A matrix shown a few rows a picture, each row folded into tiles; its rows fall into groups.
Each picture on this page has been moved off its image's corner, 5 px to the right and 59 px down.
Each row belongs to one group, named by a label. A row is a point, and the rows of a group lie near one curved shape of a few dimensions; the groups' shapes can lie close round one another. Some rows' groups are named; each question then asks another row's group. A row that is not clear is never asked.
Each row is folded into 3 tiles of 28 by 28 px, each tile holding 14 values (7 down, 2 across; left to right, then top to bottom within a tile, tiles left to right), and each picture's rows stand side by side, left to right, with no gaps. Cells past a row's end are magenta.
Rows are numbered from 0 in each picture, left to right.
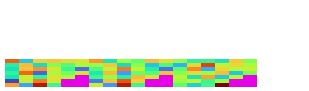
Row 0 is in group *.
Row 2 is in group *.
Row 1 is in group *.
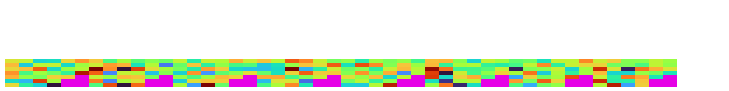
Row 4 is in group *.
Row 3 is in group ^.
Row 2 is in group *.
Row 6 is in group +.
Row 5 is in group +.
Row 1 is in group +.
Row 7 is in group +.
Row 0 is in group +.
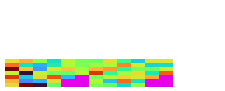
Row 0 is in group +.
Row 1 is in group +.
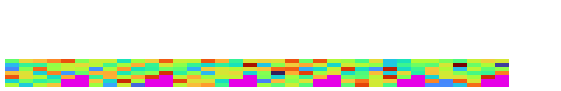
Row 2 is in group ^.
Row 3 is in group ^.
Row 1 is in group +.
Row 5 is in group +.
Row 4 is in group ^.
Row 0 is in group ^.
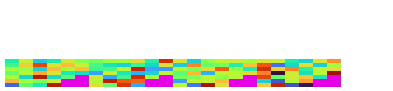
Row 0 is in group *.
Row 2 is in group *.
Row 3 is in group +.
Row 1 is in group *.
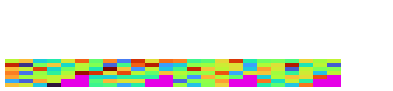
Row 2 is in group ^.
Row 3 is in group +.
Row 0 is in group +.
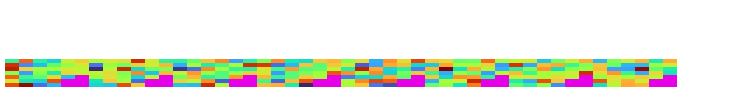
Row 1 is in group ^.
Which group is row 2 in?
^
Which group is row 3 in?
+
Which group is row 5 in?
^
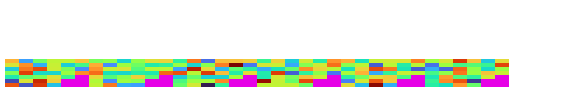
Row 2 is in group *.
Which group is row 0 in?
*
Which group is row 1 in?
+
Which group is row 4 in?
*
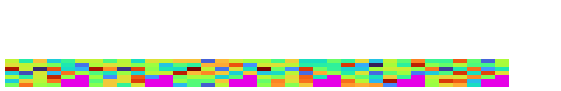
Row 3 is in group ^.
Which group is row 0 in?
^
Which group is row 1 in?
^
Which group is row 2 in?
*
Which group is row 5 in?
^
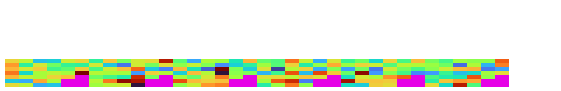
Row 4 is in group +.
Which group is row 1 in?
*
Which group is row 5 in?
*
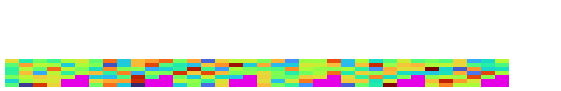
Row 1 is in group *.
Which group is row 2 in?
*
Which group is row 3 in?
+
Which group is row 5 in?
^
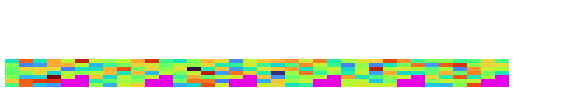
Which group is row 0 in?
*
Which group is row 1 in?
^
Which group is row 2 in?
^
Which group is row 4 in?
^
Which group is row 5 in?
*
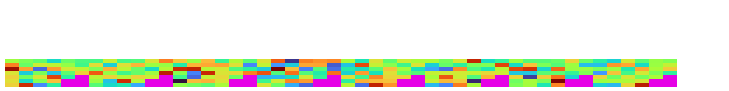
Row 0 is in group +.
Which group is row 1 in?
+
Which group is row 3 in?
*
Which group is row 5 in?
^
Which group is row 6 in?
^
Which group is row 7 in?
*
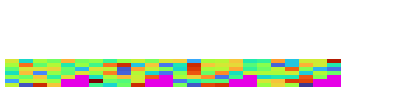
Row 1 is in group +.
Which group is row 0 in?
*
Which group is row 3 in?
*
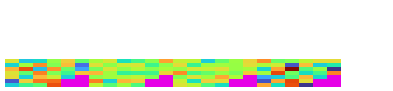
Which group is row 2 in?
+
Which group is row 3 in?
*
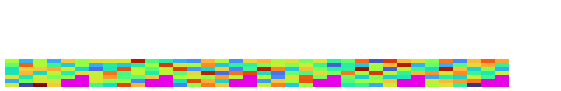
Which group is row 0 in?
*
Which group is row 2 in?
^
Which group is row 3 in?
^
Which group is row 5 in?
*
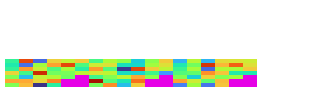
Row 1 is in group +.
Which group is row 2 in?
*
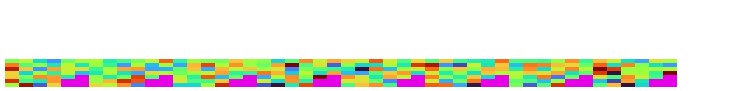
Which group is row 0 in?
+
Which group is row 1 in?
*
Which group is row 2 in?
*
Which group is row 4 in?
^
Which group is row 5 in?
+
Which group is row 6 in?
*
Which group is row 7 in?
+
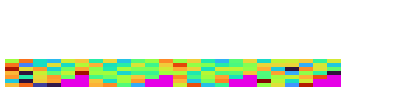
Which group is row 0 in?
+
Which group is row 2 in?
+
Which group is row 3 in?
+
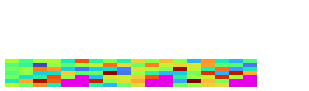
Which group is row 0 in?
*
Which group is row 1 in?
+
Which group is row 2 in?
^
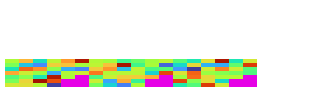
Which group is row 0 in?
*
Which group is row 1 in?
+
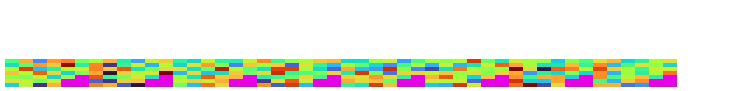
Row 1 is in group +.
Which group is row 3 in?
*
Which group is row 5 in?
^
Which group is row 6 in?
+
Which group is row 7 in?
+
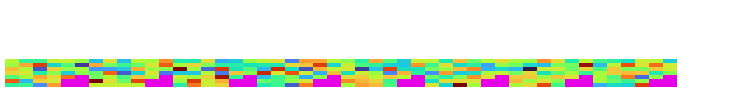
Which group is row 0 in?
+
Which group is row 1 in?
+
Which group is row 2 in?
^
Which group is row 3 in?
*
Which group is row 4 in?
^
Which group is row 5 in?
*
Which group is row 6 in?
^
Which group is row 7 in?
*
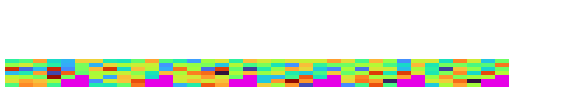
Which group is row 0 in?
^
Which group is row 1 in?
^
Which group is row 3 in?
*
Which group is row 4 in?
^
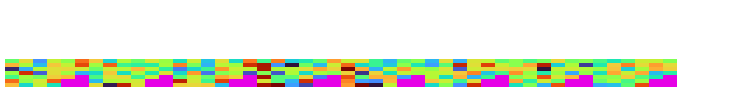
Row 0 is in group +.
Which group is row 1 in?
*
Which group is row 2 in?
+
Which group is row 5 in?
*
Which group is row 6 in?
+
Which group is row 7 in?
*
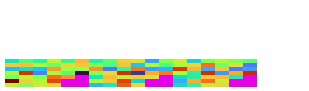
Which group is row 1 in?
^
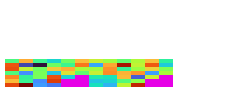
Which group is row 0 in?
+
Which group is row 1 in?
*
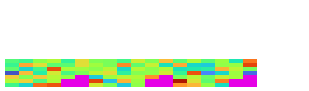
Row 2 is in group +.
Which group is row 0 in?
*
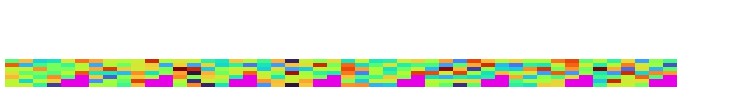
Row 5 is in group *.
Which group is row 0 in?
+
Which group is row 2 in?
+
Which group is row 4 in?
+
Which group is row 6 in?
^
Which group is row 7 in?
^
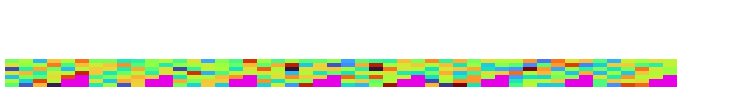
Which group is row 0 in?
+
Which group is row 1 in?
+
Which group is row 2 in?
+
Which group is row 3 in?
+
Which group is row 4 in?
*
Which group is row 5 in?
*
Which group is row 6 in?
*
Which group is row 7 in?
*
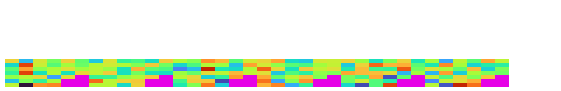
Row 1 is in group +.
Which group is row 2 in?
^
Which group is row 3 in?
+
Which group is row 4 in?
*
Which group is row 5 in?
*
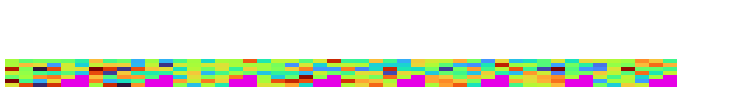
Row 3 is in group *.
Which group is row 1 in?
+
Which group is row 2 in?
+
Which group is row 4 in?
^
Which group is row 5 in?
^
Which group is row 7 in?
^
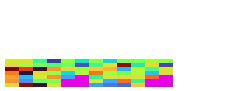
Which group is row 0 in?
+
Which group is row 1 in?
+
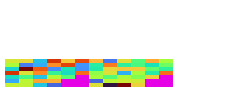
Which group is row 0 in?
*
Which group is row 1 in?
*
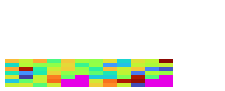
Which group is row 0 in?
^
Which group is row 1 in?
*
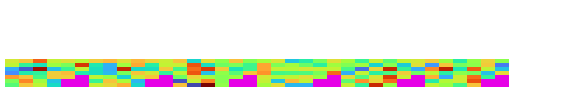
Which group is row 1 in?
^
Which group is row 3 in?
+
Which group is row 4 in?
*
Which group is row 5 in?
^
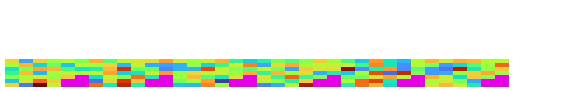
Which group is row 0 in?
*
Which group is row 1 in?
*
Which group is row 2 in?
^
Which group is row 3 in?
*
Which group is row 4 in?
^
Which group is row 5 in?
^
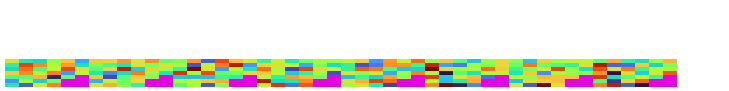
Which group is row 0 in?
*
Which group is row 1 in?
^
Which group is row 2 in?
*
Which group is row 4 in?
*
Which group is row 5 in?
+
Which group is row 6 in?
*
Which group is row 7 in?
+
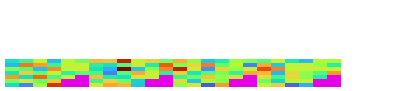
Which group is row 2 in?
+
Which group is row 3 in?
+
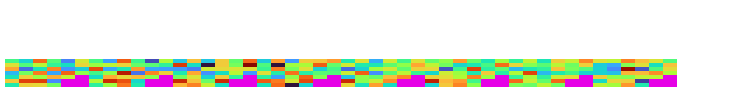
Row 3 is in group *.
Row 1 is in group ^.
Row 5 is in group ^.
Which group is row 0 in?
^
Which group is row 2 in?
+
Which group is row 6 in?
+
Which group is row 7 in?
^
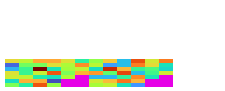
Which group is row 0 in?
^
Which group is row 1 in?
*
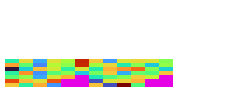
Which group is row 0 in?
+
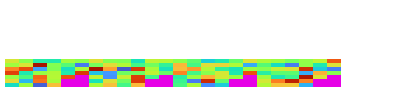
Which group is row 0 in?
+
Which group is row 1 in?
^
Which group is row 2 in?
+
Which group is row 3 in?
*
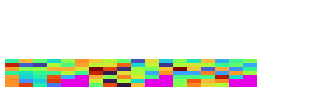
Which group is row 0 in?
+
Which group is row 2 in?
^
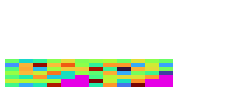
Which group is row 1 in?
+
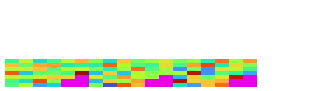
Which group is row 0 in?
+
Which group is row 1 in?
*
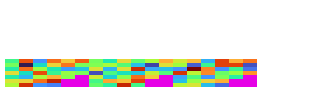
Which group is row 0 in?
*
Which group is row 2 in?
*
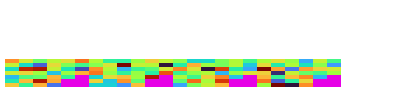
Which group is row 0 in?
*
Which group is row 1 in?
+
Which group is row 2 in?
^
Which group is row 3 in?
+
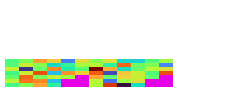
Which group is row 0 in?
^
